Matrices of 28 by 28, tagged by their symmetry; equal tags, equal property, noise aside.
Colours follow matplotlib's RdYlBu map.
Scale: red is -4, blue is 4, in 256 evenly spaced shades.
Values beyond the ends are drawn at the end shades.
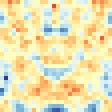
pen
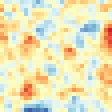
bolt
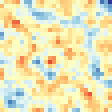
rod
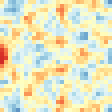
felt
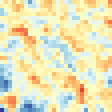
rod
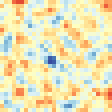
rod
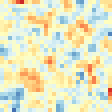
rod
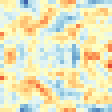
felt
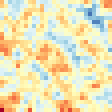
rod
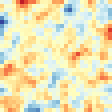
bolt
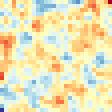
bolt
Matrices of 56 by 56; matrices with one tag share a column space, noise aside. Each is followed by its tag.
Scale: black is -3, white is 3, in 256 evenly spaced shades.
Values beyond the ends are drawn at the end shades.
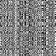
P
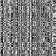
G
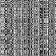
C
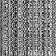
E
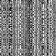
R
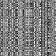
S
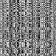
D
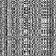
C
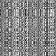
S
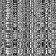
D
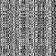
R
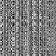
P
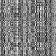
G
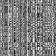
G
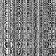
D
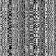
R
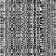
R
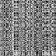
E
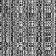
G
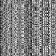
R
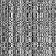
G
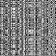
C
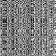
C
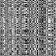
C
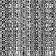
E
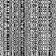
E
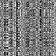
S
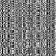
D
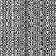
P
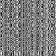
E
